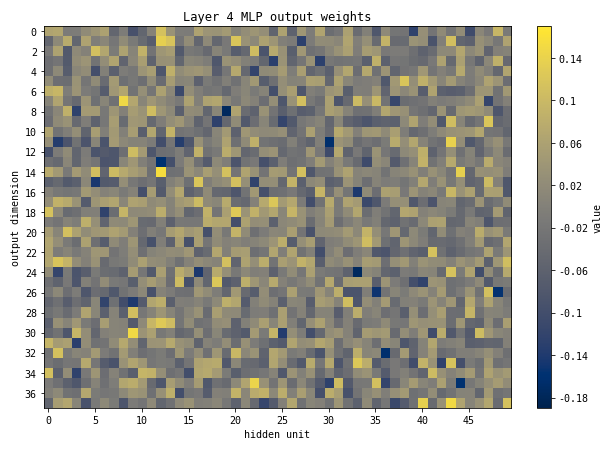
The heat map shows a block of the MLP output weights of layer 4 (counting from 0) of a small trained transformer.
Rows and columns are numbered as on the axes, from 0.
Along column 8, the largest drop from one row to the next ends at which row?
8
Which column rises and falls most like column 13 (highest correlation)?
6
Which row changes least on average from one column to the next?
19
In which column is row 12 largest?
9
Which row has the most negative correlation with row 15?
2
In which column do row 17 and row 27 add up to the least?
28
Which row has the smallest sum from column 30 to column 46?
22
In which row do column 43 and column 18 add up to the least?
3
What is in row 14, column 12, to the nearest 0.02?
0.16
